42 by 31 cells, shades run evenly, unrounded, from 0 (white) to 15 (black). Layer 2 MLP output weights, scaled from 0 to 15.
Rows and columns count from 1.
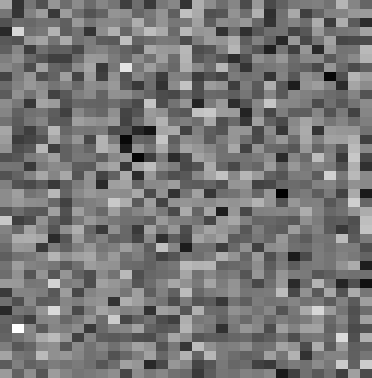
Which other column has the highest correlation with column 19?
4
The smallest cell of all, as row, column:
37, 2
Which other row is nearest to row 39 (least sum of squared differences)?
3
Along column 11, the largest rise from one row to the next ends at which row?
9
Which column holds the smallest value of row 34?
11
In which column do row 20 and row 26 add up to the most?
12
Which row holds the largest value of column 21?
13
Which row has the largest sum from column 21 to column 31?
32
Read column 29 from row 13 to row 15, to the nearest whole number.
8 7 6
